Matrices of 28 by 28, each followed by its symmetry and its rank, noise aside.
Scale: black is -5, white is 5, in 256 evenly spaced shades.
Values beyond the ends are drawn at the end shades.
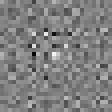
symmetric, rank three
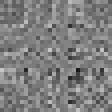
symmetric, rank three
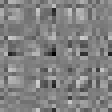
symmetric, rank three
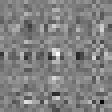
no symmetry, rank three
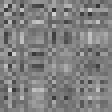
symmetric, rank two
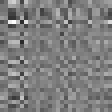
no symmetry, rank two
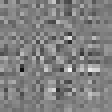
no symmetry, rank three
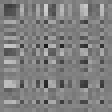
symmetric, rank one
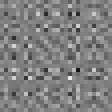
antisymmetric, rank two
